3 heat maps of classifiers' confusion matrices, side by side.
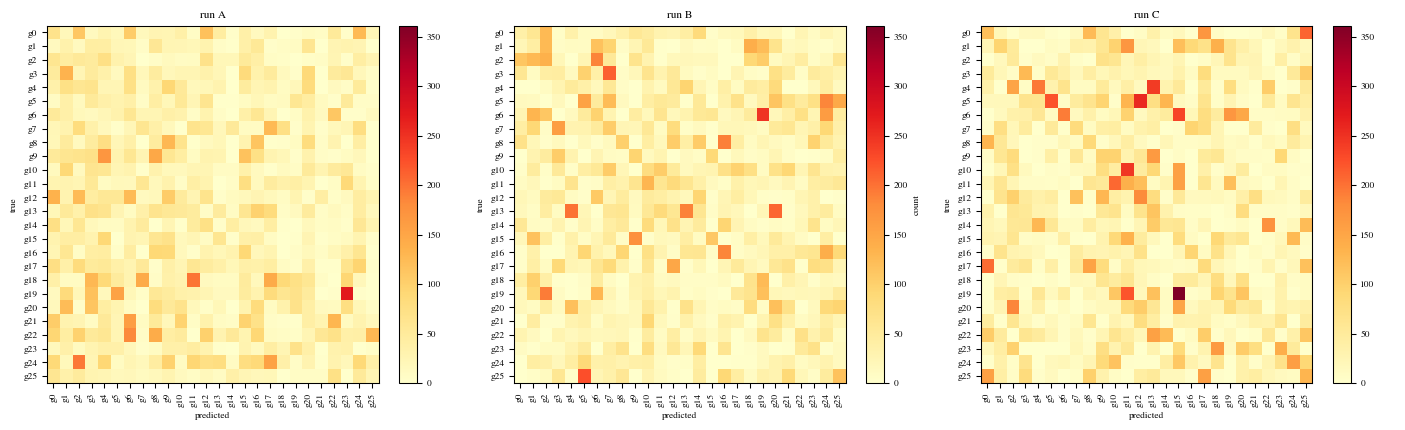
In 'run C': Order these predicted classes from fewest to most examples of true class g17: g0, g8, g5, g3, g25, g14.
g14, g5, g3, g25, g8, g0
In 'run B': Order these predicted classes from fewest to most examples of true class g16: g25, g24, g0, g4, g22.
g0, g4, g22, g25, g24
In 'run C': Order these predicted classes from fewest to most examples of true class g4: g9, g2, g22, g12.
g12, g9, g22, g2
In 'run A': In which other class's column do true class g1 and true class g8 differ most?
g9
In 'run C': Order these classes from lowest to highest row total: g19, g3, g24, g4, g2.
g2, g3, g24, g4, g19
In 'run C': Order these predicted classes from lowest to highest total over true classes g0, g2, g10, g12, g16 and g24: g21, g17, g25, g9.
g21, g17, g25, g9
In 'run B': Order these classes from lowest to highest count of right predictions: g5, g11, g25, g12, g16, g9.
g12, g11, g9, g25, g5, g16
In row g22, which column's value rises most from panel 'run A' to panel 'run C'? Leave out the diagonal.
g13
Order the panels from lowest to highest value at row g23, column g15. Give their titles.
run B, run A, run C
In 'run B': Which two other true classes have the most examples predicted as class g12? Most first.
g17, g8
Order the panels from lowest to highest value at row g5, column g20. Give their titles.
run C, run A, run B
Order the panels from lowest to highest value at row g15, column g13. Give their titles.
run C, run B, run A
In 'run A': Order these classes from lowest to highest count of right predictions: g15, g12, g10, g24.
g10, g15, g12, g24
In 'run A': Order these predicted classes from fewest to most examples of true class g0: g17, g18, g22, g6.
g18, g17, g22, g6
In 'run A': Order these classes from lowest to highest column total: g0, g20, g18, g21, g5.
g21, g18, g5, g20, g0
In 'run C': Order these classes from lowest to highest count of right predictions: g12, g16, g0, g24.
g16, g0, g24, g12
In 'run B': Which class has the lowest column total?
g15
